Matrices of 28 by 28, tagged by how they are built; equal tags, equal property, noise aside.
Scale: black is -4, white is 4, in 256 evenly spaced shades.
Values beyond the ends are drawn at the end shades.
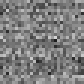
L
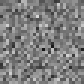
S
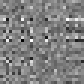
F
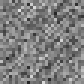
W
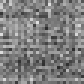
L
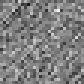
W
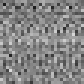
S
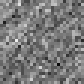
W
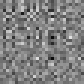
F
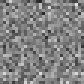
S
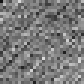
W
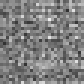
L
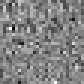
F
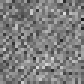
W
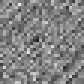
W
